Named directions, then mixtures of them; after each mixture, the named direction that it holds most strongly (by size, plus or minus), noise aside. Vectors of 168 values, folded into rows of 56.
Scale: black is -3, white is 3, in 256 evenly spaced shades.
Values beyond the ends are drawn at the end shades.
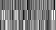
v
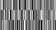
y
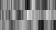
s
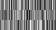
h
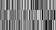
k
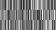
k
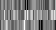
s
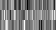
v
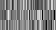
k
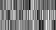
k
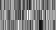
h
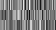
h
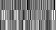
v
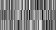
h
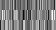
v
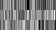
s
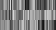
s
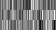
k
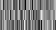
y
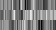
s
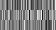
k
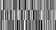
y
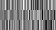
k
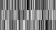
v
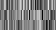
k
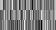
y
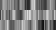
s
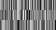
h
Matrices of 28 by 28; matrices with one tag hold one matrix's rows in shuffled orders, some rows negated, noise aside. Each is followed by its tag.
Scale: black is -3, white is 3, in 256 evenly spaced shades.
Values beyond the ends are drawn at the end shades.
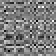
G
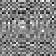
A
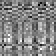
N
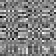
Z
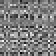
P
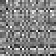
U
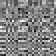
Z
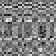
N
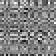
P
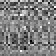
P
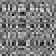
A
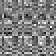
N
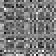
G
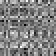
P
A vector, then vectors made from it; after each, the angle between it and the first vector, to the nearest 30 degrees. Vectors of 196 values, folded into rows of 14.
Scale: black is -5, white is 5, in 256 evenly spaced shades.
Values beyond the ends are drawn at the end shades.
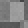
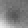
120 degrees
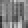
120 degrees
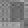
150 degrees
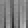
90 degrees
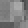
30 degrees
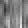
90 degrees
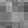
60 degrees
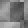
150 degrees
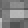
60 degrees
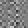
90 degrees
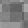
150 degrees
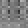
120 degrees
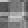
60 degrees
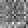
120 degrees
